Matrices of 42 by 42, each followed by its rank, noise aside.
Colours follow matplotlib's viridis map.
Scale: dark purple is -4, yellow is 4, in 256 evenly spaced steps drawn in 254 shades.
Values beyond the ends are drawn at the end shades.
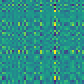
two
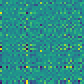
three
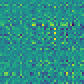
four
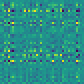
two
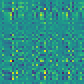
three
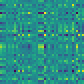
two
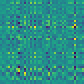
two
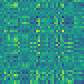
three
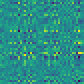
three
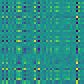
one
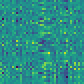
four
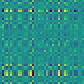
one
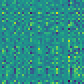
three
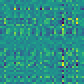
three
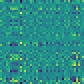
three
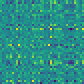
three
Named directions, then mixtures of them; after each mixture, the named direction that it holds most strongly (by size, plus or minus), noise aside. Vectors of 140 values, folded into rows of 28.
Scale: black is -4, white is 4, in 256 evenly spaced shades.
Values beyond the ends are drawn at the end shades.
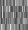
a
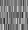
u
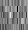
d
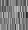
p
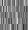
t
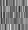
a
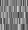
u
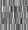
p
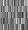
u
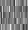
a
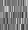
u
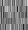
t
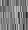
p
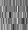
d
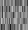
a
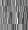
t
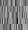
t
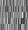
u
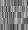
a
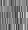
p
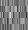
d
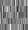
t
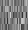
d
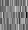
p
